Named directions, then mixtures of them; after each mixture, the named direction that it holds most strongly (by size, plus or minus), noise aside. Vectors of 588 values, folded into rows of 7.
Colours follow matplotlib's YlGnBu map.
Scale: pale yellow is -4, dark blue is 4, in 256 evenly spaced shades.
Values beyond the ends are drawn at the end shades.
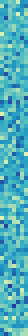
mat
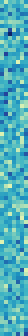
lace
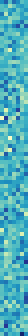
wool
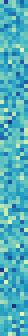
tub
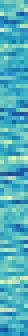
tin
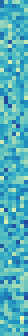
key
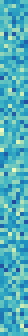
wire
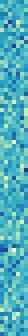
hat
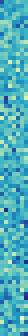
key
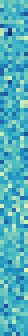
lace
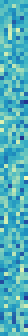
wire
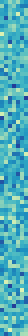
mat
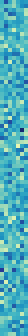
tub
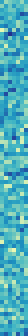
lace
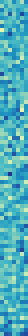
lace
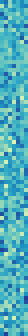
wool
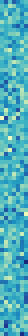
wool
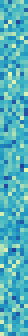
hat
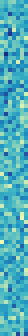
lace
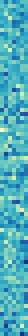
wool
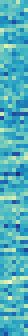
tin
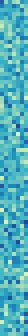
key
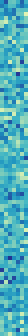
tub
